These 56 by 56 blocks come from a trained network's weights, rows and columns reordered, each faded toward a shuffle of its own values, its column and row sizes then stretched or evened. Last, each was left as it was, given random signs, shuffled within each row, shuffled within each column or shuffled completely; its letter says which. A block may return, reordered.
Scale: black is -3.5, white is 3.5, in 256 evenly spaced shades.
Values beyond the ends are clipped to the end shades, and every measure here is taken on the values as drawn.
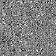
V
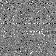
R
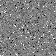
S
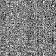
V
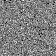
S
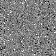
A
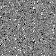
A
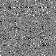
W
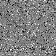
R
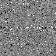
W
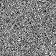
S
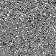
R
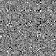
V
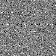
R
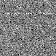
R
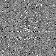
W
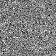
R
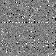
V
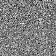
R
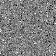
A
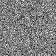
S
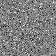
S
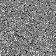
R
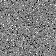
S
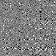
V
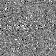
R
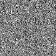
W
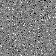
A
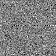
R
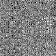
V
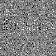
V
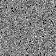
A
